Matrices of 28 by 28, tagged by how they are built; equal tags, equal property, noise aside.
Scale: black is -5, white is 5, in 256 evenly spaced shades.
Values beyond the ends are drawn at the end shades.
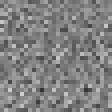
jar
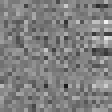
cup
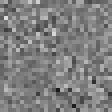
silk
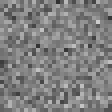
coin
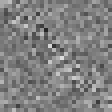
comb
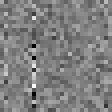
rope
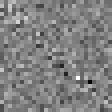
comb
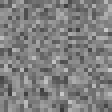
cup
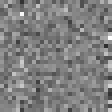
rope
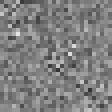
silk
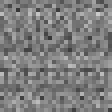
jar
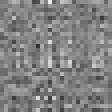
cup
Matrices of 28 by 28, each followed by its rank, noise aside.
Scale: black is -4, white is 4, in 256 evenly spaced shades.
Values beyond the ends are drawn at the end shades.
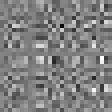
three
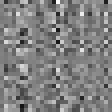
three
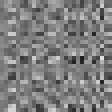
two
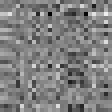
four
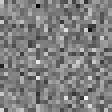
six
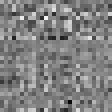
four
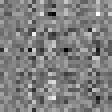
three
